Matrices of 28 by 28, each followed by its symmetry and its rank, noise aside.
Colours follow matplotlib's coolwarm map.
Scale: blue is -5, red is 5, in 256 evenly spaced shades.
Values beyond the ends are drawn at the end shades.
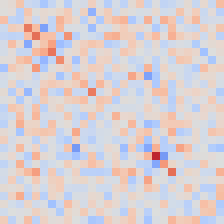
symmetric, rank eight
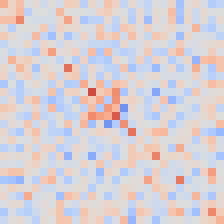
symmetric, rank six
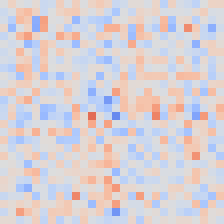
no symmetry, rank six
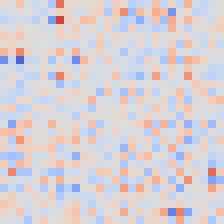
antisymmetric, rank six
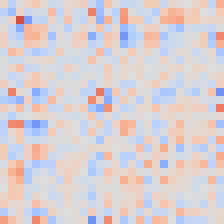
symmetric, rank four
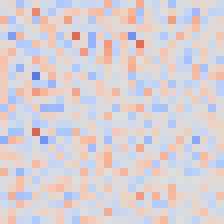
antisymmetric, rank eight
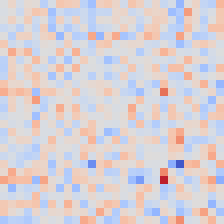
antisymmetric, rank six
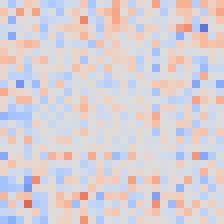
antisymmetric, rank six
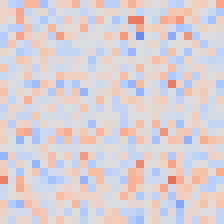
no symmetry, rank six
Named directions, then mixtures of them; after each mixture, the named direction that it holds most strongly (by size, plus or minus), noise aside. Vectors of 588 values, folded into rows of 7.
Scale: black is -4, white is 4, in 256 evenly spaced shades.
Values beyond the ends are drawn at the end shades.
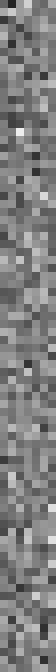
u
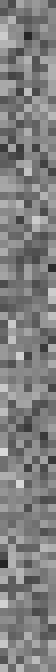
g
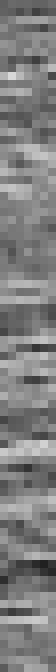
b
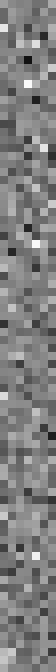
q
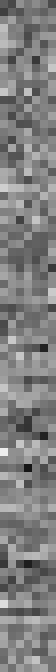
g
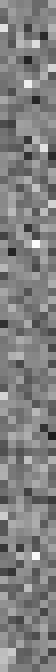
q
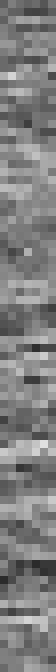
b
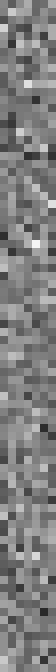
q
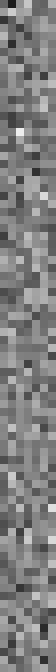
u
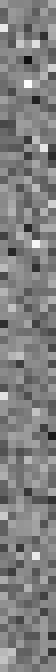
q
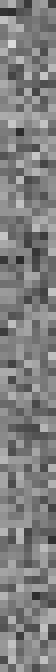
u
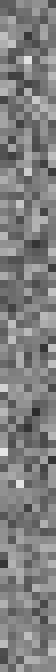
g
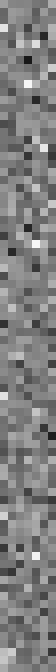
q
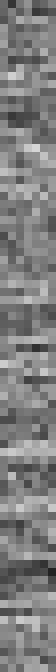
b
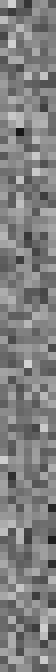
u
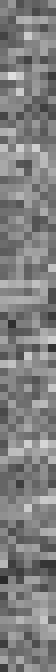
g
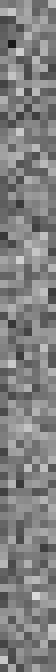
g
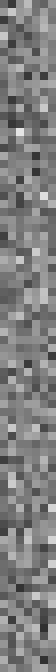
u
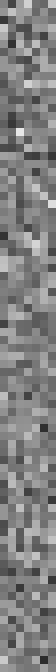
u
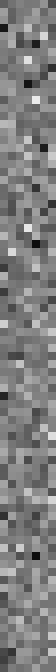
q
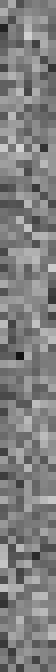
g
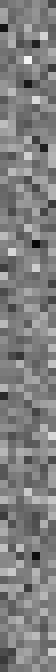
q
